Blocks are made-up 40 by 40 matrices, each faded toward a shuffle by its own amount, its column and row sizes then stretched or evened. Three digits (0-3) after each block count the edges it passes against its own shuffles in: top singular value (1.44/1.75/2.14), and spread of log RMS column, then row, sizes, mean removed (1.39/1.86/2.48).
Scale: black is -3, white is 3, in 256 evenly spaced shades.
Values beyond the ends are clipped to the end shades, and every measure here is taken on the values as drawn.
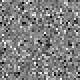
1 0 0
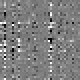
2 3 2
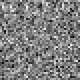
1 0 0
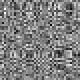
3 2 1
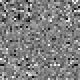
0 1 1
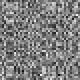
3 0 1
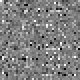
0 1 2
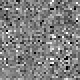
1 1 1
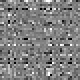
2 2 3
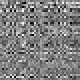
3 1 3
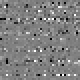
0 1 3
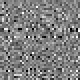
3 0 2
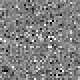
0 1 1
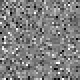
1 1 0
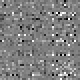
1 2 3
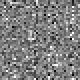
1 2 1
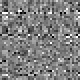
2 1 2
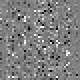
0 3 0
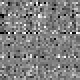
2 1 3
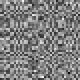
3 0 0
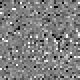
1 0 1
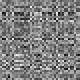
3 0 3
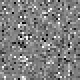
0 2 0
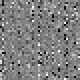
0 3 0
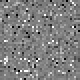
0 0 1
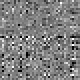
2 2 2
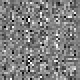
1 3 0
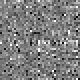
1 2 2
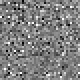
0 1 2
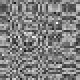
3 0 1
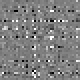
2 2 3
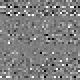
1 0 3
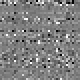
0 2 3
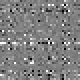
1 2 3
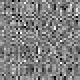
3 2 0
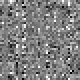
1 3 0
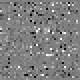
0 1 2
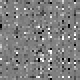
0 3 2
